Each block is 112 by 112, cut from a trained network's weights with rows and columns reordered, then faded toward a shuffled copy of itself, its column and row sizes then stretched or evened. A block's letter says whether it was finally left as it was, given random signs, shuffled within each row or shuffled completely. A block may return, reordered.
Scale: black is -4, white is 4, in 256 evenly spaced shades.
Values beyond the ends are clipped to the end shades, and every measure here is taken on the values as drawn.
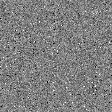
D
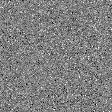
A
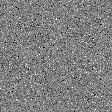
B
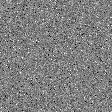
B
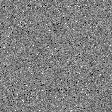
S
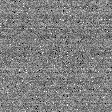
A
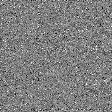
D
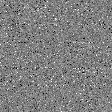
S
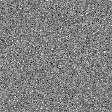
D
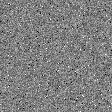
B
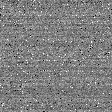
S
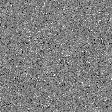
S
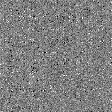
A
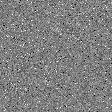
B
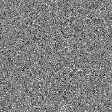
A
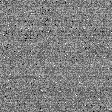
A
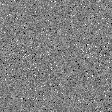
D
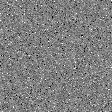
B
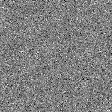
S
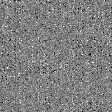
A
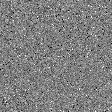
S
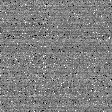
A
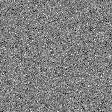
B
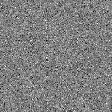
A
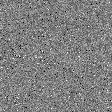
B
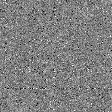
D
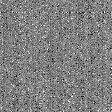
A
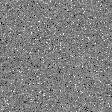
B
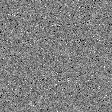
S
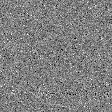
S
